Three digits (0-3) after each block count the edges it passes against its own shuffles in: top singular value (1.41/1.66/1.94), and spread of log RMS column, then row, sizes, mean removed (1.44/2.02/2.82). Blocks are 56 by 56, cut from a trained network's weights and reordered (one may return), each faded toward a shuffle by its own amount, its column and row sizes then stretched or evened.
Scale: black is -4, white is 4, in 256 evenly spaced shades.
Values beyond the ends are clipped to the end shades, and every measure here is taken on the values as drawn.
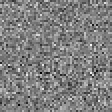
2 1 1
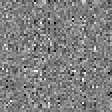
1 2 1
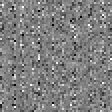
0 3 0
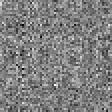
2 1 1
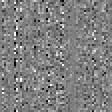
1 3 0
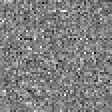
1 0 2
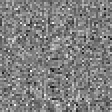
1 0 1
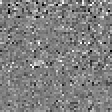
0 1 2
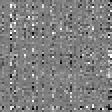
1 3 2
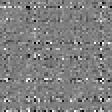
1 2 3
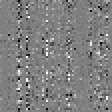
1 3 1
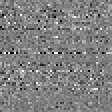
1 0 3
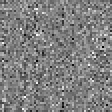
1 2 0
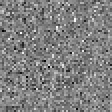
0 0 0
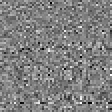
1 1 2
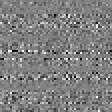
3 1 3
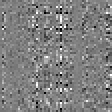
3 3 1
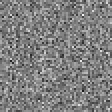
1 1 0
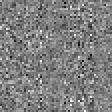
1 2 0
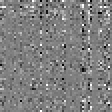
1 3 2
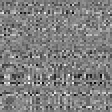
3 0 3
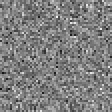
1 0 0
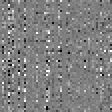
0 3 1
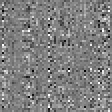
2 3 1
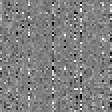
1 3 1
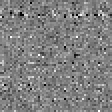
0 1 2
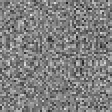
3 1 0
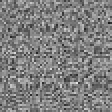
3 0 1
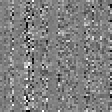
0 3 0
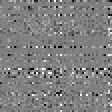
1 2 3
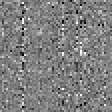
2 2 0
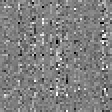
0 3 1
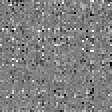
1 2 2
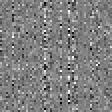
1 3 0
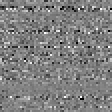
1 0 3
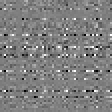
3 2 3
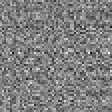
3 0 2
